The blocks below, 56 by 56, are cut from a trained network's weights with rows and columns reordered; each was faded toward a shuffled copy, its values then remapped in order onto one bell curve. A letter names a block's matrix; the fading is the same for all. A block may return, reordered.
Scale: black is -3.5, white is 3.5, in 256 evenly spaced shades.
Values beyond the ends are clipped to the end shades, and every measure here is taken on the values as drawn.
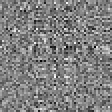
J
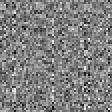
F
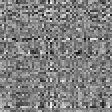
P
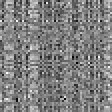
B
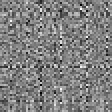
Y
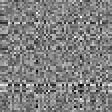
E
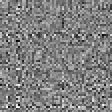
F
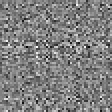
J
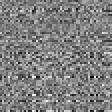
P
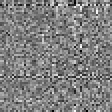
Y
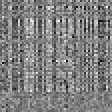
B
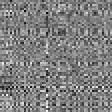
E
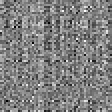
B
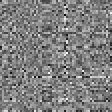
Y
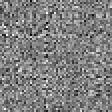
J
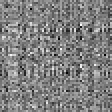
B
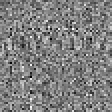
J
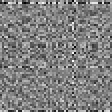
E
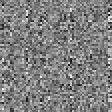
F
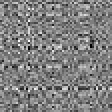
E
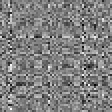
Y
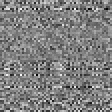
P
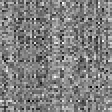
B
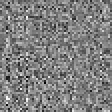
F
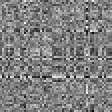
E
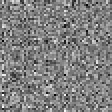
F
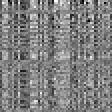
B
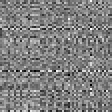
E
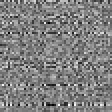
P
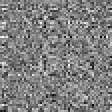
J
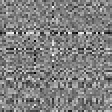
E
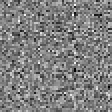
J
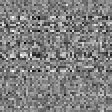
P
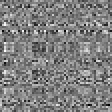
P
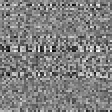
P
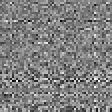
P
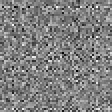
J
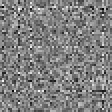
F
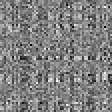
B
